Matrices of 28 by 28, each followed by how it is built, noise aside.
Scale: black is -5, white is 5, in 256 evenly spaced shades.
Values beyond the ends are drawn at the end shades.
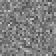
noise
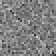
diagonal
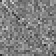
diagonal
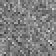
Toeplitz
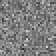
noise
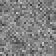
Toeplitz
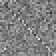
diagonal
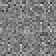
low rank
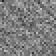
Toeplitz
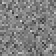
diagonal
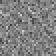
Toeplitz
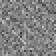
Toeplitz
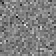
diagonal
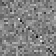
diagonal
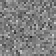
noise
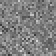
Toeplitz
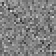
diagonal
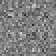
low rank
